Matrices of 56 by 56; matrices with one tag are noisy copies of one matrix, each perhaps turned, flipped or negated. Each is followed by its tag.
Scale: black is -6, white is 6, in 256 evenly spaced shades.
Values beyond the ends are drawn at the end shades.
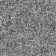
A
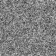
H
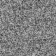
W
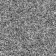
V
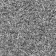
A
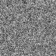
H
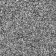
A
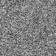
A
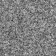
A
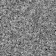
A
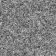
H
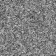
H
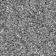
H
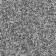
A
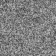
A
